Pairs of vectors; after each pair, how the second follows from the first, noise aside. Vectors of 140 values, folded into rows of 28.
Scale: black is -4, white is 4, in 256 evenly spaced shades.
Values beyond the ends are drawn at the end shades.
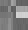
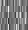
shuffled.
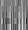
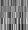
negated.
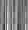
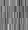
wrapped around, partly zeroed.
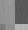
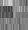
reversed, partly zeroed.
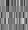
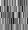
shuffled.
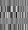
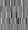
reversed, partly zeroed.
